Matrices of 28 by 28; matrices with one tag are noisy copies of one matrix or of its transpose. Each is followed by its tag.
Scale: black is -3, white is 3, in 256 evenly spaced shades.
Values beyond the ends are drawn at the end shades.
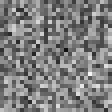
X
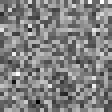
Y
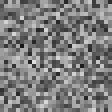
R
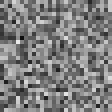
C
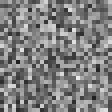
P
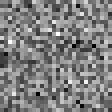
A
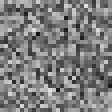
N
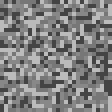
R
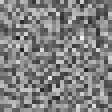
A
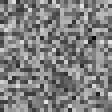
Y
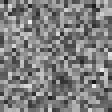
Y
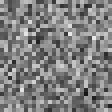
R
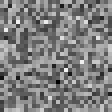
C
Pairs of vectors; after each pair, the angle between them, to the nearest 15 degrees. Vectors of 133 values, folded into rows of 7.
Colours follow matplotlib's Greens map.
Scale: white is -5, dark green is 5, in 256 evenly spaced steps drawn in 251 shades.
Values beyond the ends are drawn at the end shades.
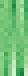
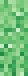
120 degrees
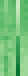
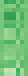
90 degrees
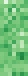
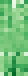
90 degrees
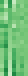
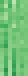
15 degrees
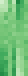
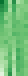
150 degrees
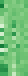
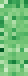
120 degrees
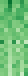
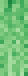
30 degrees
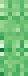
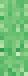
45 degrees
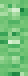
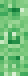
150 degrees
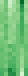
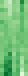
45 degrees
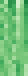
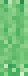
120 degrees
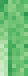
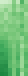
120 degrees
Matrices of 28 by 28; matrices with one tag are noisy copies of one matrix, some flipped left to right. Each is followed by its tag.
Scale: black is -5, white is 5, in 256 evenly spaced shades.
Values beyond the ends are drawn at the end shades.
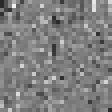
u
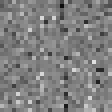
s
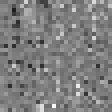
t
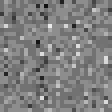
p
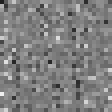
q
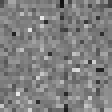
s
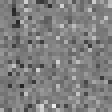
t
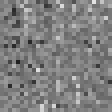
t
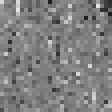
u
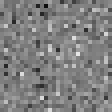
p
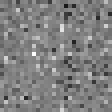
p
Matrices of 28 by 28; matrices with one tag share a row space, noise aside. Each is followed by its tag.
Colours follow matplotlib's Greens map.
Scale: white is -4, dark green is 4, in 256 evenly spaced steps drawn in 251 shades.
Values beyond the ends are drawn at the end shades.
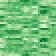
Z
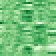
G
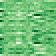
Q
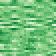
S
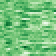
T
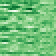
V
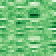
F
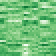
Z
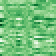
Q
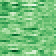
V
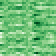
Q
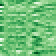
Q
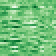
V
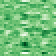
T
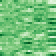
G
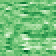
T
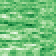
V
